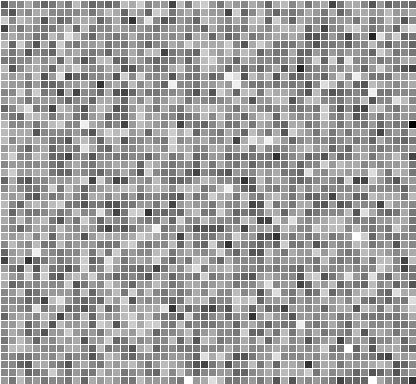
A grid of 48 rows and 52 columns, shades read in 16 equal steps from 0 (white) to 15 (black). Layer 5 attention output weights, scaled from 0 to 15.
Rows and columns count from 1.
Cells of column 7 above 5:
41
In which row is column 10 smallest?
9
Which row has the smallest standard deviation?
21
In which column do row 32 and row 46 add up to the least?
5
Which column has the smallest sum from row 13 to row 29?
1
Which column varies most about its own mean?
47
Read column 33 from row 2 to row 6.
4 4 6 7 3
